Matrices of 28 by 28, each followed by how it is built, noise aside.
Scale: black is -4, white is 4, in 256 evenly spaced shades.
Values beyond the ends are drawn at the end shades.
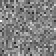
noise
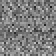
repeating columns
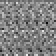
repeating columns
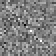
diagonal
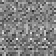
repeating columns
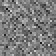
Toeplitz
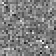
diagonal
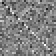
diagonal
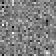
uneven columns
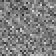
Toeplitz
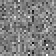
uneven columns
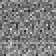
repeating columns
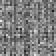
blocks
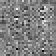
low rank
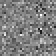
uneven columns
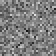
noise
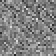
Toeplitz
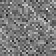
Toeplitz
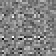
low rank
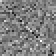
diagonal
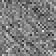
Toeplitz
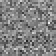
repeating columns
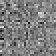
low rank
